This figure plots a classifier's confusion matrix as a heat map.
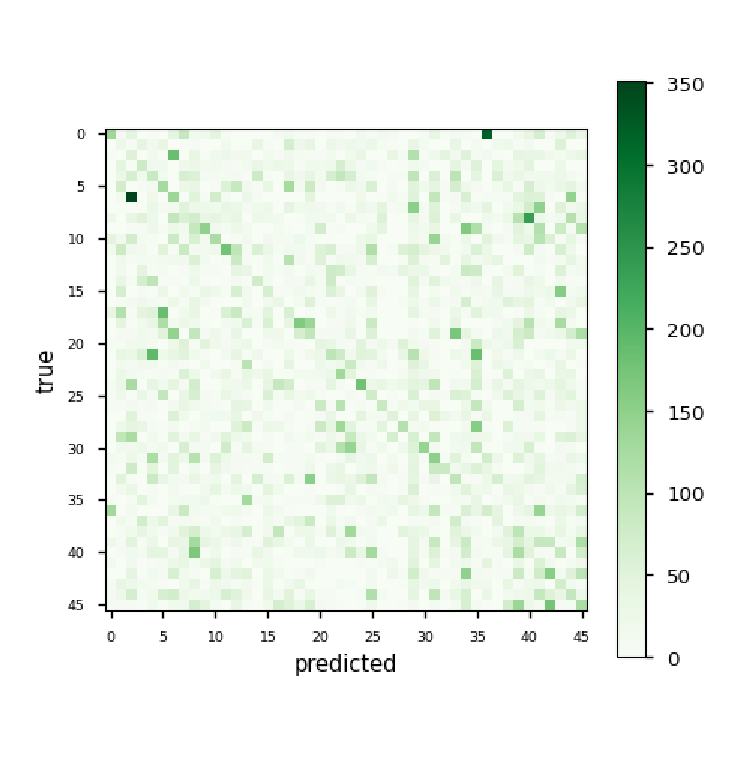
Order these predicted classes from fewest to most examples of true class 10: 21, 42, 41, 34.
21, 34, 42, 41
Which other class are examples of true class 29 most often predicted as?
2
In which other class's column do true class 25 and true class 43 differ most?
5
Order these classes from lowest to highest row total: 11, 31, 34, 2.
34, 2, 31, 11
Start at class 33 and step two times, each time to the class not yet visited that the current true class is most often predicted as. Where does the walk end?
6
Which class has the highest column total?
29
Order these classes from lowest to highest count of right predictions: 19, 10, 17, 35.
35, 17, 19, 10
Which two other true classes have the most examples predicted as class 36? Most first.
0, 31
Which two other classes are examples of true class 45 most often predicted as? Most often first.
42, 39
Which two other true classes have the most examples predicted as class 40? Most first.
8, 18
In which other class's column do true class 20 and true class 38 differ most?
23
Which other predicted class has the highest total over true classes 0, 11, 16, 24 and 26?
36
